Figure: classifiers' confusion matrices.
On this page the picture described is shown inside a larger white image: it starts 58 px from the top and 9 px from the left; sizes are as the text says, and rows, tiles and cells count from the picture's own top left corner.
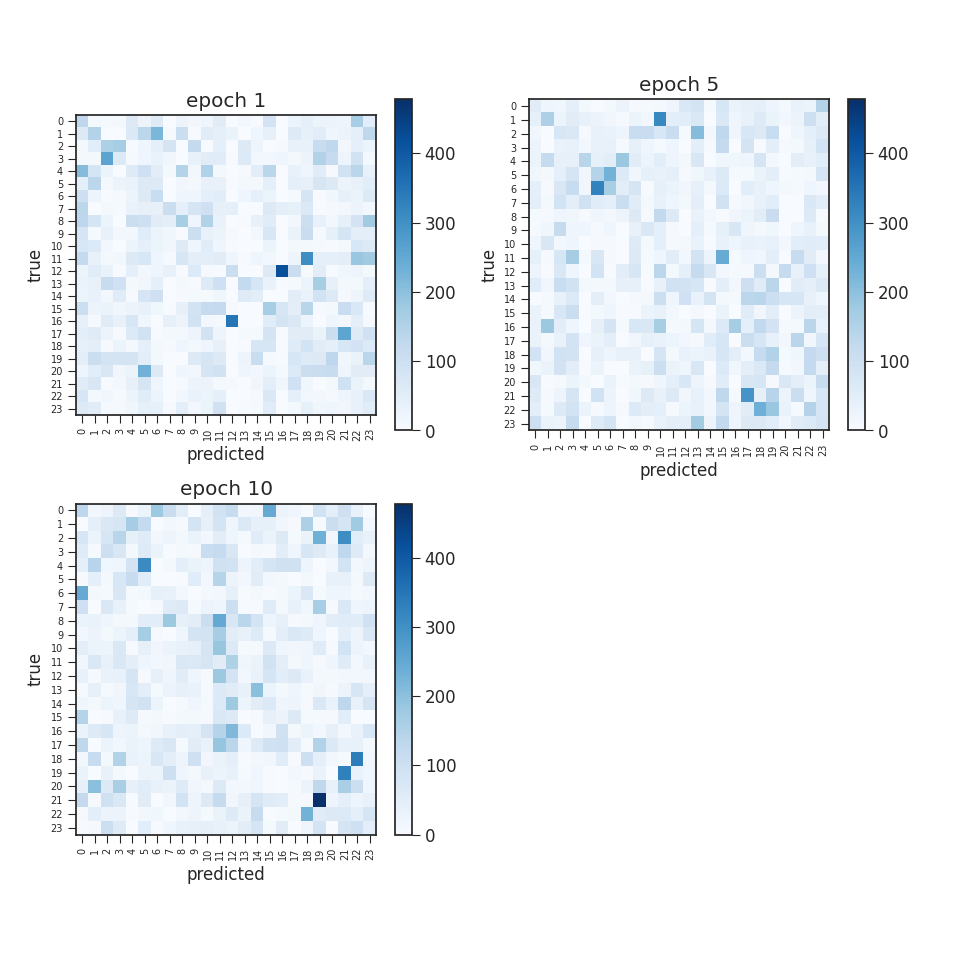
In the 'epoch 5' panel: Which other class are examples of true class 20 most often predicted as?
23
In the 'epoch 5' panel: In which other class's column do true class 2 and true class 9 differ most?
13
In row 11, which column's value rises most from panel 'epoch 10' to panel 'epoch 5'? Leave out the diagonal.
15
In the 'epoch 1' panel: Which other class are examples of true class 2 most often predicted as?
3
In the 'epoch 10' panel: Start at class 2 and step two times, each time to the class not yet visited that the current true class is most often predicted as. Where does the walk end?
19
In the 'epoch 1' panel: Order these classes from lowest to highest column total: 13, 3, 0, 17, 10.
13, 3, 17, 10, 0
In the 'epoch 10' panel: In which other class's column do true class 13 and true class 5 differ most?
14
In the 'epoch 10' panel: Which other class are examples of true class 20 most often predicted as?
1
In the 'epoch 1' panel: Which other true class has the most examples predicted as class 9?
2
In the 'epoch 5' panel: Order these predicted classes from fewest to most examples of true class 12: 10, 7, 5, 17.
17, 7, 5, 10
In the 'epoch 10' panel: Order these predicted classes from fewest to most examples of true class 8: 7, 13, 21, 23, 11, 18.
18, 21, 23, 13, 7, 11
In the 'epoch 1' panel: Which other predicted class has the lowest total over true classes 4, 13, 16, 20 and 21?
7
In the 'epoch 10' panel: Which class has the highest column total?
11
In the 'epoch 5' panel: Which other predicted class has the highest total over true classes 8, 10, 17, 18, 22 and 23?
19
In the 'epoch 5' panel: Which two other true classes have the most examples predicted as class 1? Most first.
16, 4
